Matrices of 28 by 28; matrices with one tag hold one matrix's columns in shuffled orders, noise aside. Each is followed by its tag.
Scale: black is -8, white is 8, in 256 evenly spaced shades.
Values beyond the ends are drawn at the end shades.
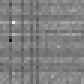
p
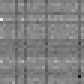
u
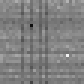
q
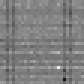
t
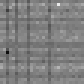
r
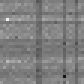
u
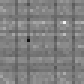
p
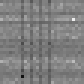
u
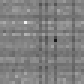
p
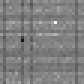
p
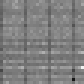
t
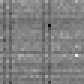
q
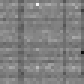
r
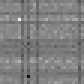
u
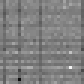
t
